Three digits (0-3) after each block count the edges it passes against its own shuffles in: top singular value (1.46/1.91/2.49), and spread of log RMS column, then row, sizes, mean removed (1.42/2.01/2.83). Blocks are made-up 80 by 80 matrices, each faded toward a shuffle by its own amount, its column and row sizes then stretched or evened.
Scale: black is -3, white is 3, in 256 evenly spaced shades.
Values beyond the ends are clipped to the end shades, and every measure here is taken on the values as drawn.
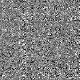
0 2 2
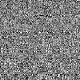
2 0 2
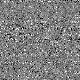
0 0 2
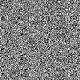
2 1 0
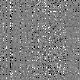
1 3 2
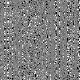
2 3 0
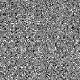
2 1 1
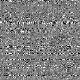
2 1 3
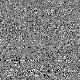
0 1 2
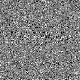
1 0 2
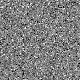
1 0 0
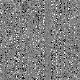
0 3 0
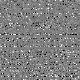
1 0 3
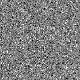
1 1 0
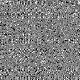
2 0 2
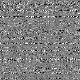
1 0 3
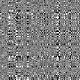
3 3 3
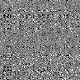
2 1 3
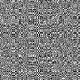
3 2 2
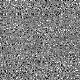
1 0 2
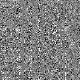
1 3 1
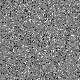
0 0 0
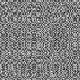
3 1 0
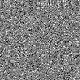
2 0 0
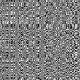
3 3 0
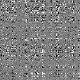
2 3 3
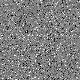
0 0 1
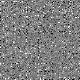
0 2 2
